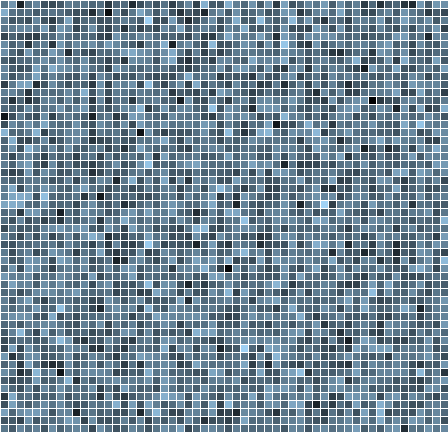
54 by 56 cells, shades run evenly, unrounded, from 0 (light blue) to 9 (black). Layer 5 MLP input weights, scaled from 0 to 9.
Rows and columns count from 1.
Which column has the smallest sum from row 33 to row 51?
21
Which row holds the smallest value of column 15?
51
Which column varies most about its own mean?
29
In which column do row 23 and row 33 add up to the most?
15
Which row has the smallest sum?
16
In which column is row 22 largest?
12
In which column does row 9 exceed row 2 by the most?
36
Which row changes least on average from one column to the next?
40
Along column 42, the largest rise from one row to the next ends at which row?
24
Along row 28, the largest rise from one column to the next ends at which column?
32
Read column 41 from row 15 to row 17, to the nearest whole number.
6 3 6
